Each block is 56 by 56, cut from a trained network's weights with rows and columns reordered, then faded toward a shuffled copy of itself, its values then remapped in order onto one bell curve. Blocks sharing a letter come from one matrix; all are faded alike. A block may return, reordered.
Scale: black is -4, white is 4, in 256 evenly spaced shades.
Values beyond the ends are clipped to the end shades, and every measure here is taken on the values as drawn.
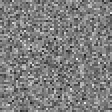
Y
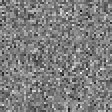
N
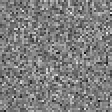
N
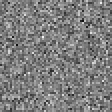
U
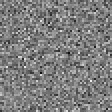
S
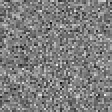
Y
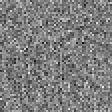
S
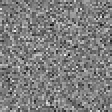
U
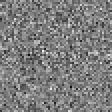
U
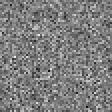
N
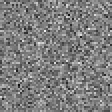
S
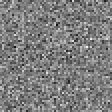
U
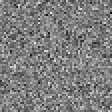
Y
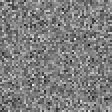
N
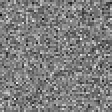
U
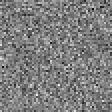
N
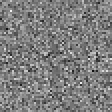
U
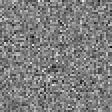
Y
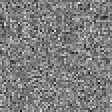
N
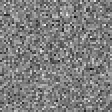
U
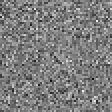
U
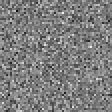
S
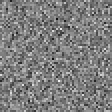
S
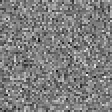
Y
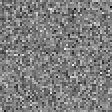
N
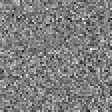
U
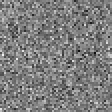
U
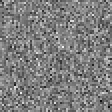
U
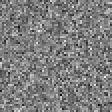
S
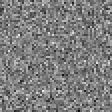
Y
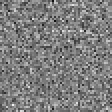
U
